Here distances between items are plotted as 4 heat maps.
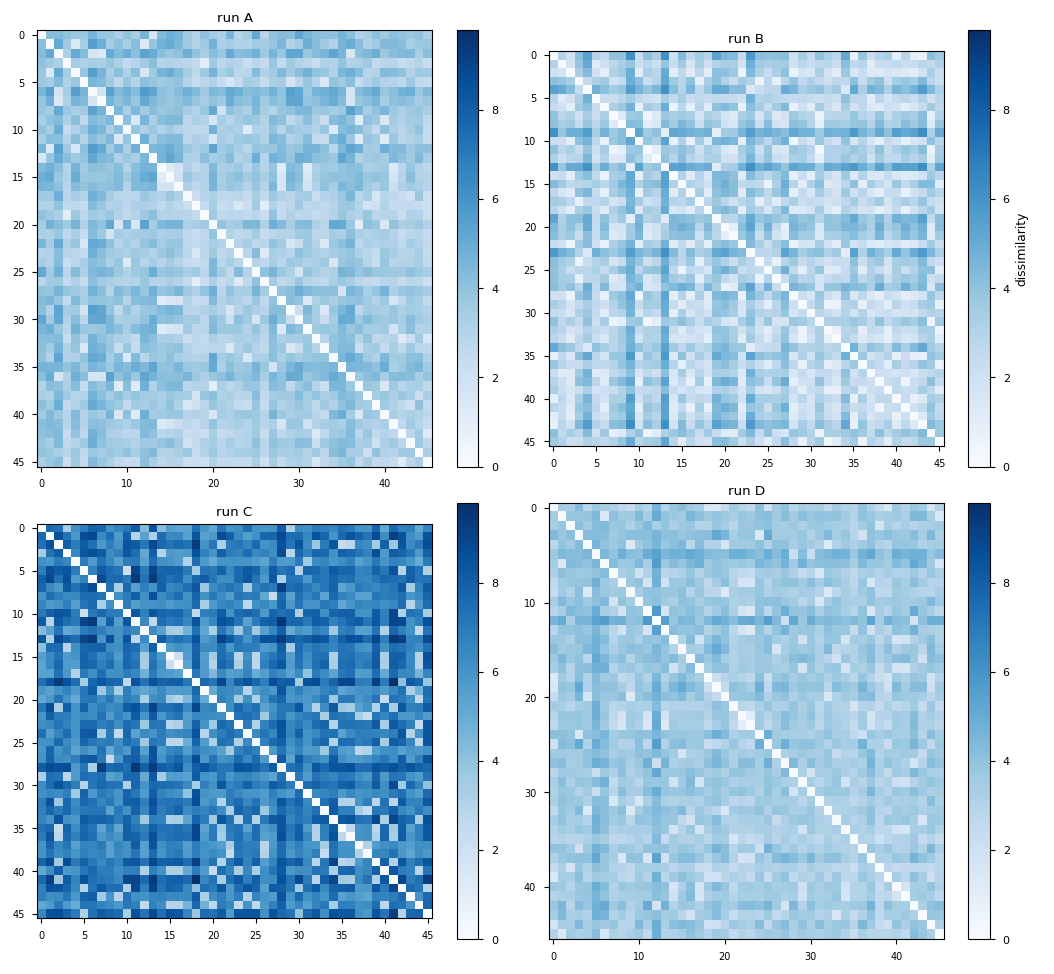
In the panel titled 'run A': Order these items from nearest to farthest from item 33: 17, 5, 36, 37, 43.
5, 37, 17, 43, 36
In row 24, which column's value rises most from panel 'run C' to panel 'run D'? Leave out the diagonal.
19
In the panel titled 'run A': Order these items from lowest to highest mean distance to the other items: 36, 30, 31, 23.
23, 31, 30, 36
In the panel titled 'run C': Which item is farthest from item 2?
18
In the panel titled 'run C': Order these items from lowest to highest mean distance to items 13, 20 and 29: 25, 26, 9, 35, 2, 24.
25, 9, 24, 26, 35, 2
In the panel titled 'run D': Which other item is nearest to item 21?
35
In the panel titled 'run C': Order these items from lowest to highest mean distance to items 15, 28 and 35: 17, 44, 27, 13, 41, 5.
44, 17, 41, 27, 5, 13
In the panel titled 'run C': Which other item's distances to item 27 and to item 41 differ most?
8
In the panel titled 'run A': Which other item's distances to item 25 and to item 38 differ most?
30
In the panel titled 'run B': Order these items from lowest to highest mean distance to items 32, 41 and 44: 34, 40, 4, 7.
7, 40, 34, 4
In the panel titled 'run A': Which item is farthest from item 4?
6
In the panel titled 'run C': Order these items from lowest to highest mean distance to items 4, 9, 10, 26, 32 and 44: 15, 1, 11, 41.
15, 41, 1, 11
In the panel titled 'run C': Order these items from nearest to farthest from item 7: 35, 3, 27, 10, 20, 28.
35, 20, 27, 10, 3, 28
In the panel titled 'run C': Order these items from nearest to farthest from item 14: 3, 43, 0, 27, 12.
3, 0, 12, 27, 43
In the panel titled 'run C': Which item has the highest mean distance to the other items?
28
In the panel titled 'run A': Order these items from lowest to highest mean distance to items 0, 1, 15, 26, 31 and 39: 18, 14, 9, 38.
18, 14, 38, 9
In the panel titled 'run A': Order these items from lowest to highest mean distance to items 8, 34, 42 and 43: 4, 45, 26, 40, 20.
45, 26, 4, 40, 20
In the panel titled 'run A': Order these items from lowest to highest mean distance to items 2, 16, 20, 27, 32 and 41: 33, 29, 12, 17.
17, 33, 29, 12
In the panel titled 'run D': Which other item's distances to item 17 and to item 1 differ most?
6
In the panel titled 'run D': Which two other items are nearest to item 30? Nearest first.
28, 5
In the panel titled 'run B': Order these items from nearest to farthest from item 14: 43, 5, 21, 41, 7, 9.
41, 43, 5, 7, 21, 9
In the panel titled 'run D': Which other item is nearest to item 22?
23
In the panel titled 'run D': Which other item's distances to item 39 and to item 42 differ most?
12
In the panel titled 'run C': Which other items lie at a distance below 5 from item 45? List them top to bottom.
5, 10, 18, 30, 42
